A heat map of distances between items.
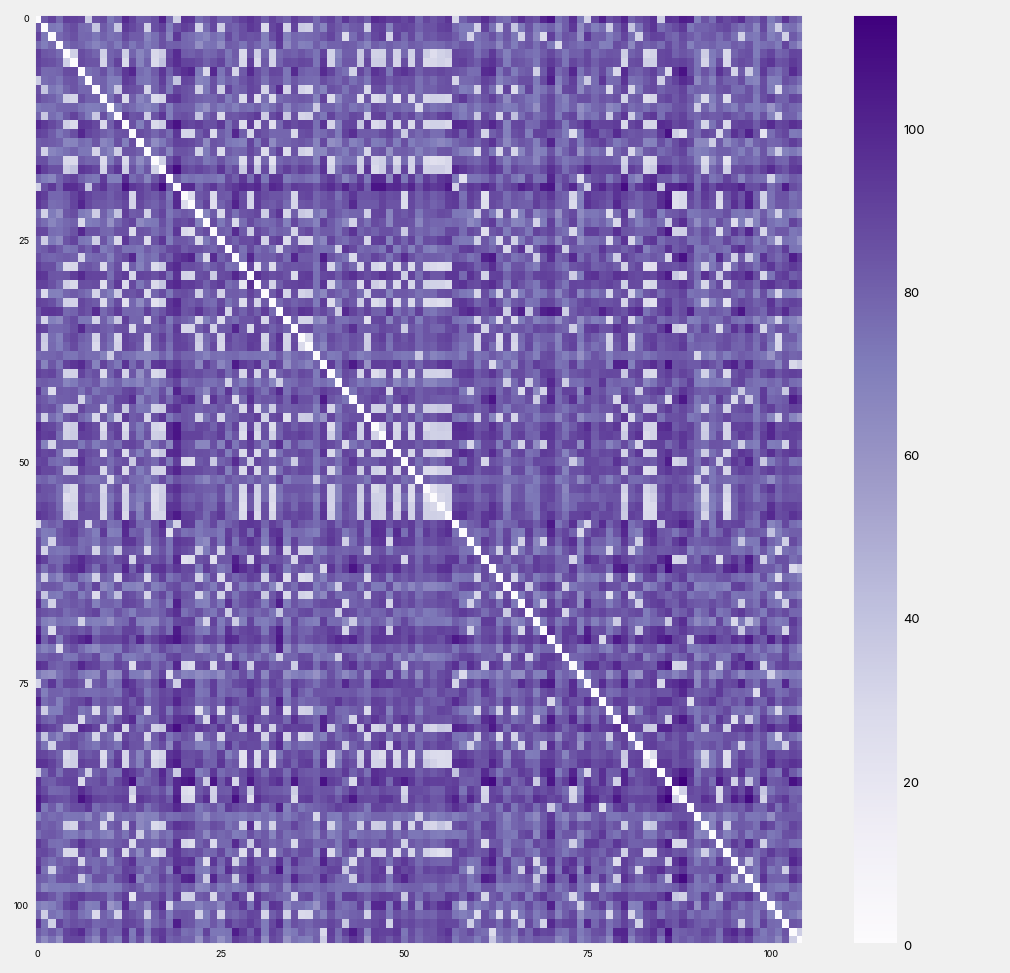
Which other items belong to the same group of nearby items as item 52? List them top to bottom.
10, 38, 90
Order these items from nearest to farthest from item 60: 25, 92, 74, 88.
25, 74, 92, 88
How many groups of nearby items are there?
14
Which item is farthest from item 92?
70
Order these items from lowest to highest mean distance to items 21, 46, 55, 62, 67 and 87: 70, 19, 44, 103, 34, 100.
44, 103, 34, 100, 70, 19
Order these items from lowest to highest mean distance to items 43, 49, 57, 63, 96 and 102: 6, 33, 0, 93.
6, 0, 93, 33
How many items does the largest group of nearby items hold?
24
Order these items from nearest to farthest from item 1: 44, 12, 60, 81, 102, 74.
60, 81, 74, 102, 44, 12
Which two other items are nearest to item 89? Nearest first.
77, 70
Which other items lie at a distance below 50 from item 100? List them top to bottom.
18, 58, 74
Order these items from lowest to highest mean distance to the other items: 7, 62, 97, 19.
7, 97, 62, 19
